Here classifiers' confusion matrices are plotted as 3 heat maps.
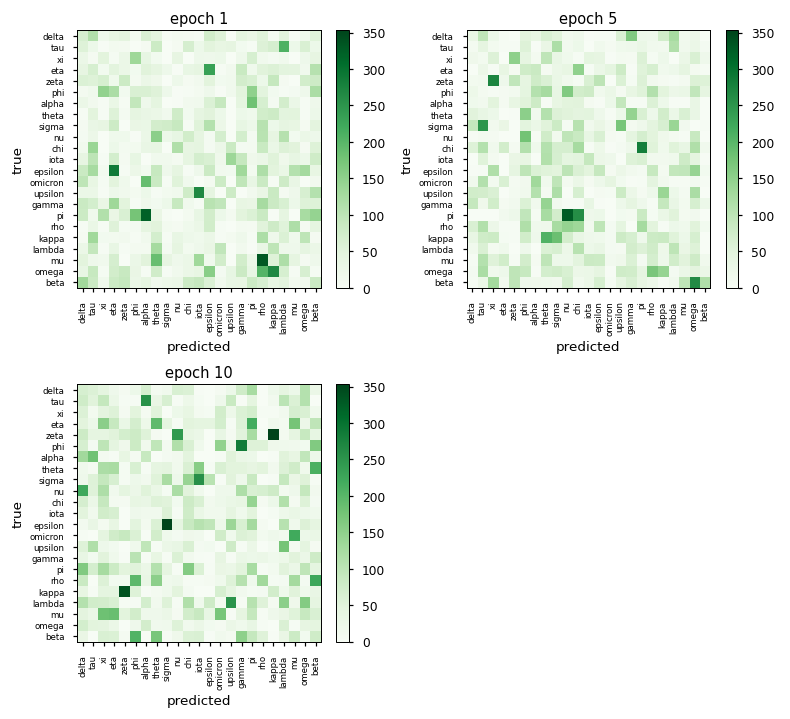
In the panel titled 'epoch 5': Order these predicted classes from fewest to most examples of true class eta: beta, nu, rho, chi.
beta, nu, rho, chi
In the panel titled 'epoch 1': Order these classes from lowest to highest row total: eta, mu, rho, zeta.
rho, zeta, eta, mu
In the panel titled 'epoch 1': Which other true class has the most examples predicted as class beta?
pi
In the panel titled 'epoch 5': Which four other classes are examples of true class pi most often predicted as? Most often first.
nu, chi, theta, phi
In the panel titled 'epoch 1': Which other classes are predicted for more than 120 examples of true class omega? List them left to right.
epsilon, rho, kappa
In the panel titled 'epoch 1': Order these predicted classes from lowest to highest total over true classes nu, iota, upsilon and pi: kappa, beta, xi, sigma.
sigma, xi, kappa, beta
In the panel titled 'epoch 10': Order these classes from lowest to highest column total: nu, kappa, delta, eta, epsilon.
epsilon, kappa, nu, eta, delta
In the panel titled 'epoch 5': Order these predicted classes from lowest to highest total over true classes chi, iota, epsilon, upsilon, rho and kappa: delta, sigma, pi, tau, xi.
delta, xi, tau, pi, sigma
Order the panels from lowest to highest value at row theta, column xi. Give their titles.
epoch 1, epoch 5, epoch 10
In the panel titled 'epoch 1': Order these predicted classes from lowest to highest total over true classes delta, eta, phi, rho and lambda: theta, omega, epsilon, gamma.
omega, gamma, theta, epsilon
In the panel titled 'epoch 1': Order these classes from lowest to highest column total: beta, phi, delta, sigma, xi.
sigma, xi, phi, delta, beta
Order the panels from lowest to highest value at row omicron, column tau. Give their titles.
epoch 10, epoch 1, epoch 5
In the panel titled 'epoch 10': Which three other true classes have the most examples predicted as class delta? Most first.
nu, pi, alpha
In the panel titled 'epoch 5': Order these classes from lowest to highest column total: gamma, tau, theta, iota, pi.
iota, gamma, pi, tau, theta
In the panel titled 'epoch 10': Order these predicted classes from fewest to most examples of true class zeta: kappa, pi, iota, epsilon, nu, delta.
epsilon, iota, delta, pi, nu, kappa
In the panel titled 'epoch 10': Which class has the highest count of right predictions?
lambda
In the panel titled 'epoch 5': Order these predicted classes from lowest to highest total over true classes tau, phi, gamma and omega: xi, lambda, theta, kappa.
xi, lambda, kappa, theta
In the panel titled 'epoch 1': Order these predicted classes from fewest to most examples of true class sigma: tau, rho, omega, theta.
omega, tau, theta, rho
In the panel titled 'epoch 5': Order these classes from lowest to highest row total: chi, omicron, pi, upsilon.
omicron, upsilon, pi, chi
